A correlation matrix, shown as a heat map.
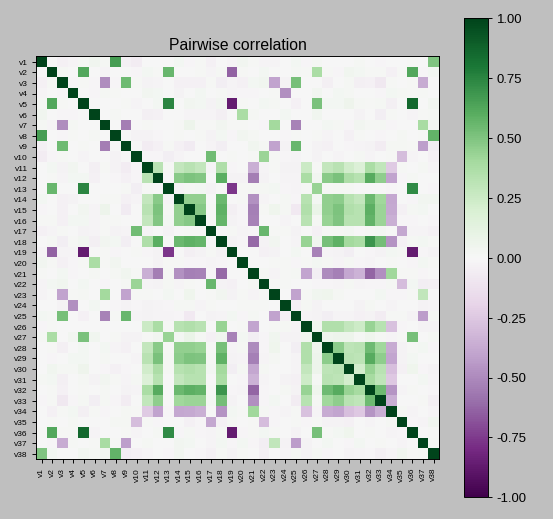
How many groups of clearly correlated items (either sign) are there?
7
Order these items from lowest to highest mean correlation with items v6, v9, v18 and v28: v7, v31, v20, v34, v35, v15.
v34, v7, v35, v20, v31, v15
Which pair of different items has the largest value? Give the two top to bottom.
v5, v36
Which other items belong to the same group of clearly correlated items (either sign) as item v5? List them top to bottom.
v2, v13, v19, v27, v36
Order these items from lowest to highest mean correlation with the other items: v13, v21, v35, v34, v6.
v21, v34, v35, v6, v13
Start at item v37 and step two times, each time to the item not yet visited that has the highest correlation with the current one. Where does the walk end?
v23
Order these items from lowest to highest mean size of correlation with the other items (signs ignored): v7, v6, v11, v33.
v6, v7, v11, v33
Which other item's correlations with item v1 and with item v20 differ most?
v8
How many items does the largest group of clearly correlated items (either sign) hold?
15
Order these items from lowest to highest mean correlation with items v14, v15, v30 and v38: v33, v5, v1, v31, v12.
v5, v1, v31, v33, v12
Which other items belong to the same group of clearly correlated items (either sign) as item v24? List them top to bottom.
v4
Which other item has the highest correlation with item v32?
v18
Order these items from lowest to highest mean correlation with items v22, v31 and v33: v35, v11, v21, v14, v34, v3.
v21, v34, v35, v3, v11, v14
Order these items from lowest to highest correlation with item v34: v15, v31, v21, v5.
v15, v31, v5, v21
